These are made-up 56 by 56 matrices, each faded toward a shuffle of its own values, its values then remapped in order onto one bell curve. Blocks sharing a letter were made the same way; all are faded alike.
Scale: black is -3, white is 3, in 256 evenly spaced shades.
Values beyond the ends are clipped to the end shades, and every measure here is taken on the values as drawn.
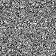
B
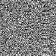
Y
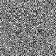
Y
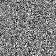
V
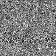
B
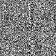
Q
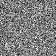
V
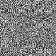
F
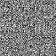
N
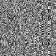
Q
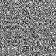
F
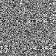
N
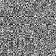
N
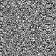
Y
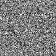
B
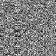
Y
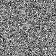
V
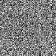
Y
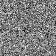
B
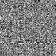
N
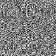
Q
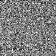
B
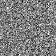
V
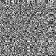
F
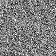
V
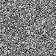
V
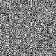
Y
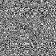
N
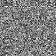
N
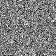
V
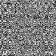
Y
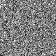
V
